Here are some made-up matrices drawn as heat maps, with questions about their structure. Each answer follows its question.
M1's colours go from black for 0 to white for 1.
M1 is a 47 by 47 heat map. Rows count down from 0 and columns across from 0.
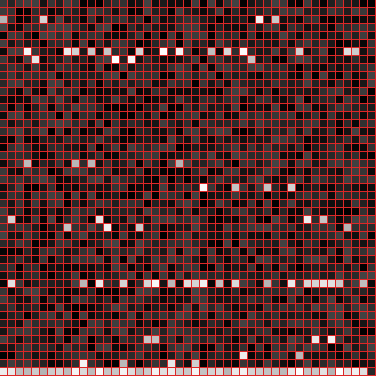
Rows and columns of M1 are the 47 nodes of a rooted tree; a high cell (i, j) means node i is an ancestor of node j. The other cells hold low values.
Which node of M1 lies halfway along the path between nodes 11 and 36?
46
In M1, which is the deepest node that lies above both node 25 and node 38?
35
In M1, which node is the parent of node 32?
2
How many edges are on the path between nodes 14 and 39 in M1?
5
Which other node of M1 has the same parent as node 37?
30
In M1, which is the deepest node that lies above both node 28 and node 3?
6
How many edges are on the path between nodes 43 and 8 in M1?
2
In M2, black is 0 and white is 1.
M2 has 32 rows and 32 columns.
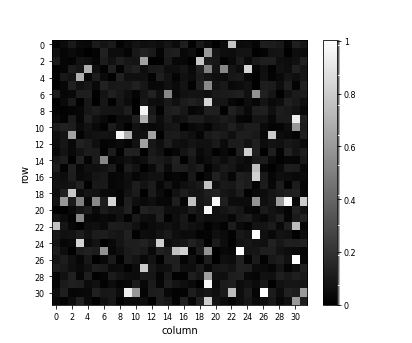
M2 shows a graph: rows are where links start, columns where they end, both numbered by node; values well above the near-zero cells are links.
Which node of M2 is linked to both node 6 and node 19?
node 25
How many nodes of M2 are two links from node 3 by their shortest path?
10
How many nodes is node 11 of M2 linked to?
5
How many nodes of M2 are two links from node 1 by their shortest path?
9
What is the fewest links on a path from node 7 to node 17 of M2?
2
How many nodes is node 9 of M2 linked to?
2
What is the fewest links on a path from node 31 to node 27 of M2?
4
